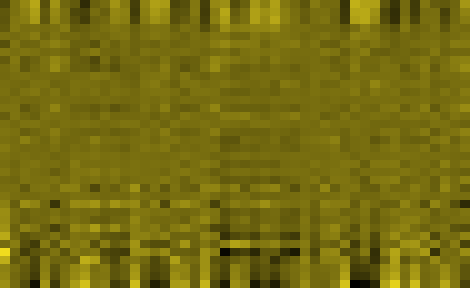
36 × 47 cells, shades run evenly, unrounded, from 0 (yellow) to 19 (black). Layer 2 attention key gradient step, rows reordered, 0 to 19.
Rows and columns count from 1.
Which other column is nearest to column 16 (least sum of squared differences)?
4
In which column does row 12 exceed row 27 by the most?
1
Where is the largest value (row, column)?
36, 36
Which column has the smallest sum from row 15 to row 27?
14
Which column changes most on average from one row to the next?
47
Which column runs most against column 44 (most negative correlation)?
43
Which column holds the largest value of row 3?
40
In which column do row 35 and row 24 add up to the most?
37
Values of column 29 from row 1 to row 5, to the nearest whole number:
9 8 8 9 9
